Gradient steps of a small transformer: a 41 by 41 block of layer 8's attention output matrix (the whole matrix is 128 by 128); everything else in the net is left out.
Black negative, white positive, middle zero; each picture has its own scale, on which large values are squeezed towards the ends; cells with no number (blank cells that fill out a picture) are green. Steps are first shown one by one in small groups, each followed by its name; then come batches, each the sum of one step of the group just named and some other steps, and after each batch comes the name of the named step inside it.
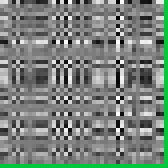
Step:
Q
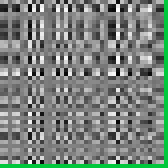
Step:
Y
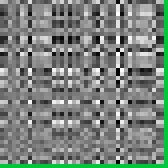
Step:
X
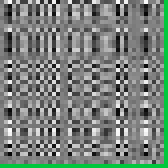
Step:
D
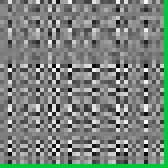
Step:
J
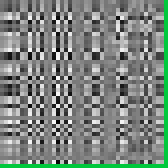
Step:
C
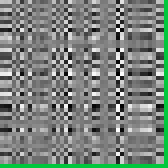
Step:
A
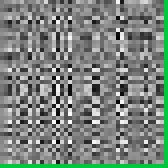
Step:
C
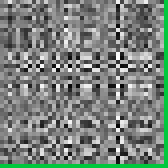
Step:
J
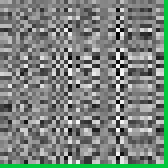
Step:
A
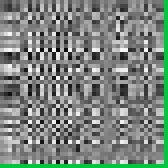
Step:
C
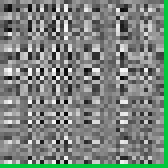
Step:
C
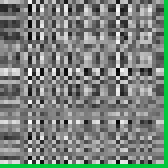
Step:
Y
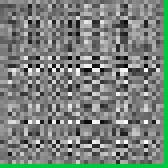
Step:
J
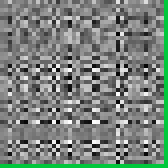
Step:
J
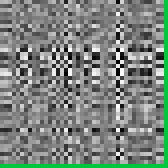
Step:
A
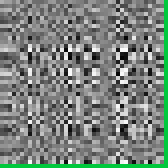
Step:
A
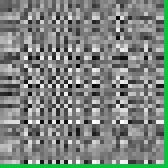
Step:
C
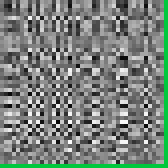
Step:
C
